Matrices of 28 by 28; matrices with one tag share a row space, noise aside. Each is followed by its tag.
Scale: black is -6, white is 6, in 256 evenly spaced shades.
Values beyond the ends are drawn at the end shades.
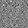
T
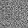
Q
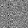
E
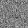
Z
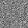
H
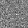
Z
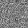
Z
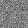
Z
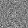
E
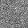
Z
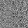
H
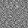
T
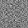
T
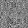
E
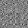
T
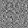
T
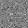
E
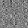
T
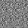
T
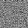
H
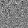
Z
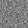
T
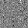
H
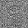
E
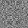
T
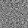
T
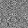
E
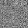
H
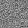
Z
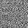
Q
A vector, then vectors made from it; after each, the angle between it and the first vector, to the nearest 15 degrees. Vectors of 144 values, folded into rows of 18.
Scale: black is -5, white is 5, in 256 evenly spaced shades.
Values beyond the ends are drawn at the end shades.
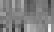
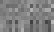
120 degrees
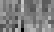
45 degrees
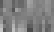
135 degrees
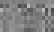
105 degrees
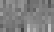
30 degrees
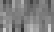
30 degrees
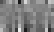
120 degrees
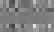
75 degrees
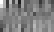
75 degrees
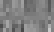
30 degrees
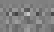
90 degrees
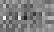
75 degrees
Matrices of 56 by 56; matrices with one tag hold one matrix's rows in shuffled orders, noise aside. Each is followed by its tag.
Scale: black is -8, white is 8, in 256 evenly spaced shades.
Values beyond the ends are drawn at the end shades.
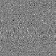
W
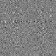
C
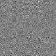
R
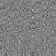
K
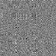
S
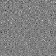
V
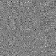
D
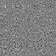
C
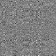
R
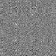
S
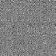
W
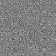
W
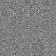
R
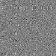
S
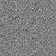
S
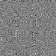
S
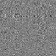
C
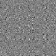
K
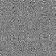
W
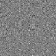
K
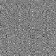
K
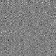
V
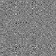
S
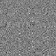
K
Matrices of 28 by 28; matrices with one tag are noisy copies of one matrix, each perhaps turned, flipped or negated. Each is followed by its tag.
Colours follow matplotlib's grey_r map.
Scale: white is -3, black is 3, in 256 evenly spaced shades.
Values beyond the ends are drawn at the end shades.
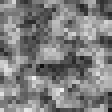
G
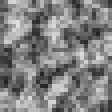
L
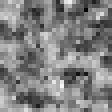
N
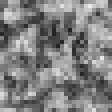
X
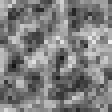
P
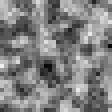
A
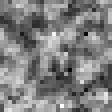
X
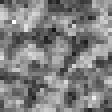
L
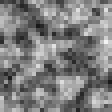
X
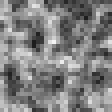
N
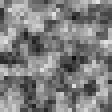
A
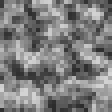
L
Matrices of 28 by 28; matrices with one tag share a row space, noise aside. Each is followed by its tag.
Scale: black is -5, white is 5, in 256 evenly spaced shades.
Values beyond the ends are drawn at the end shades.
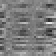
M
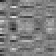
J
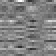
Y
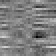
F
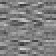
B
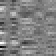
J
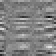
M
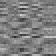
B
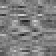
B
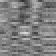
B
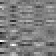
J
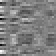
J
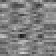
B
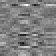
B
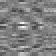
B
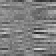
F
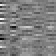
J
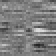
F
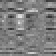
Y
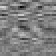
B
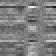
Y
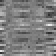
M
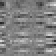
M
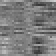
F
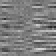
F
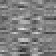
B
